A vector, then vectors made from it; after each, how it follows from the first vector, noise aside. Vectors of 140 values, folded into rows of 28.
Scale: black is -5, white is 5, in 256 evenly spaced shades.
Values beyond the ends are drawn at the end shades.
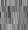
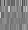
negated, partly zeroed.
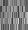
wrapped around, negated.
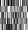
negated, scaled up.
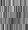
wrapped around, negated.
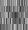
wrapped around, negated.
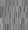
wrapped around, negated, shrunk.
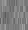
wrapped around, negated, shrunk.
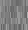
reversed, negated, shrunk.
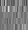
negated, partly zeroed.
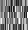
reversed, negated, scaled up.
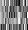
reversed, negated, scaled up.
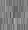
wrapped around, negated, shrunk.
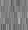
reversed, negated, shrunk.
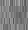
wrapped around, negated, shrunk.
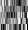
reversed, negated, scaled up.
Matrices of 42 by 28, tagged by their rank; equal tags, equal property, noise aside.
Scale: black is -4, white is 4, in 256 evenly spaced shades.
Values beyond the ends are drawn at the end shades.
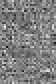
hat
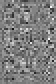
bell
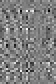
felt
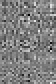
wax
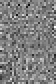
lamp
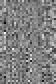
hat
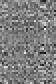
hat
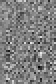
lamp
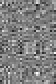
wax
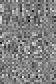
lamp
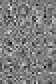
bell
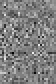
lamp
